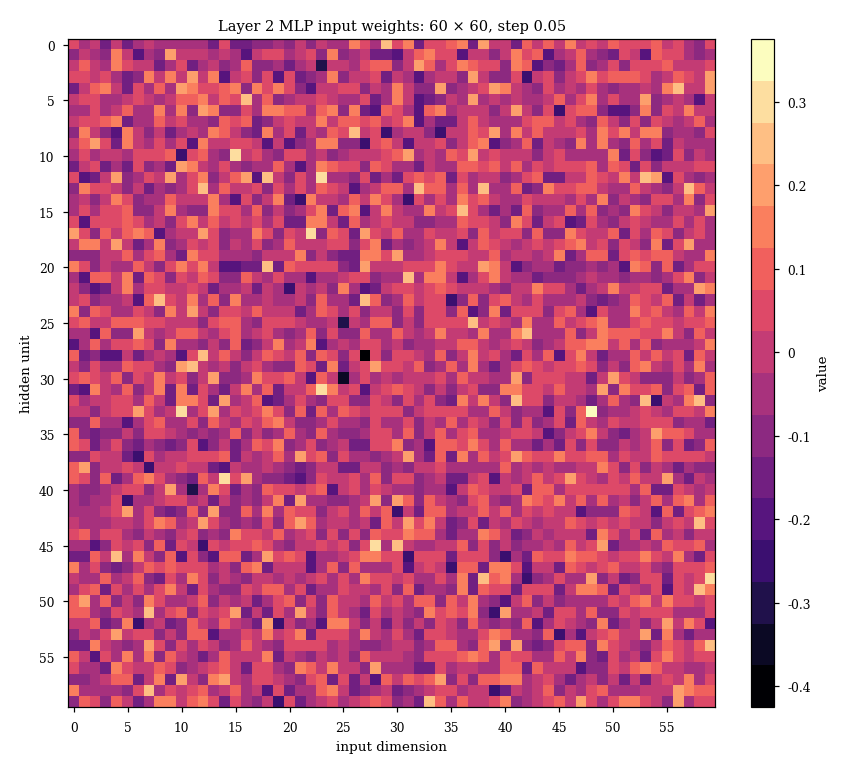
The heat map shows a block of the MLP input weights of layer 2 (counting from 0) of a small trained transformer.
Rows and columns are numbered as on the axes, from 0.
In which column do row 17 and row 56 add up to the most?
22
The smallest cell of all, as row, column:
28, 27
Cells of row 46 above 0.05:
16
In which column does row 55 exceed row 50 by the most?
40
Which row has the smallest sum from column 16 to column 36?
38
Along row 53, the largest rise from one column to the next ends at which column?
55
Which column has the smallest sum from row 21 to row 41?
25
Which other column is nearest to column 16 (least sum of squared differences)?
3
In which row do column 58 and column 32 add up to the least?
5
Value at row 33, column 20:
-0.1
